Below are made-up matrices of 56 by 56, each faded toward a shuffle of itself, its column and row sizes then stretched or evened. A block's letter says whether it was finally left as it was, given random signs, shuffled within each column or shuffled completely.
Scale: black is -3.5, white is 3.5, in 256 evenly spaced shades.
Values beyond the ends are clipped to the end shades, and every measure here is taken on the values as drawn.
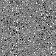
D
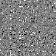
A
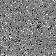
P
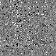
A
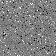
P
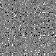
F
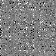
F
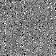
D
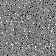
P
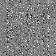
D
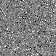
P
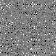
F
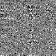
F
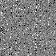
D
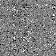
A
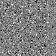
D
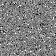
P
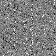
D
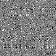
F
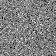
P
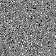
D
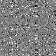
F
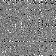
A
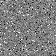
P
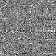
F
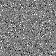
P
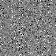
D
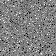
P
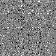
A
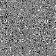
A
